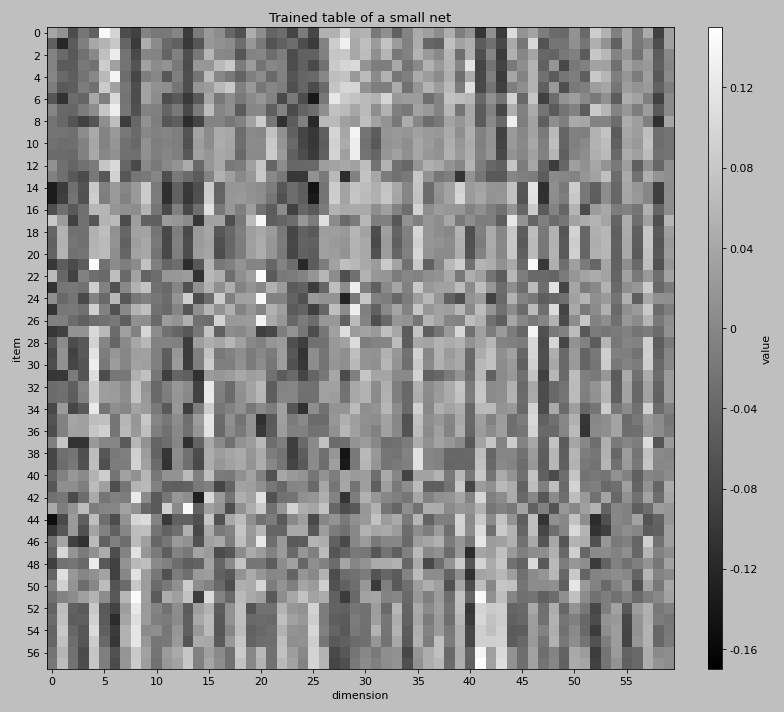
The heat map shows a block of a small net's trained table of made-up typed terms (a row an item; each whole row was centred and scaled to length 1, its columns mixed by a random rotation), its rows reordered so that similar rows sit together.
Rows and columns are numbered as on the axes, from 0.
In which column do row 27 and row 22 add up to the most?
15
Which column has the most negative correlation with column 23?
53
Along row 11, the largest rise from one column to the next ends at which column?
27
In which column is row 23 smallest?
0
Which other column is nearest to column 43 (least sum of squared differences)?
18
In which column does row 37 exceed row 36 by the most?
20
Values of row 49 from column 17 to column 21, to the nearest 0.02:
-0.06 0.02 0.04 0.02 0
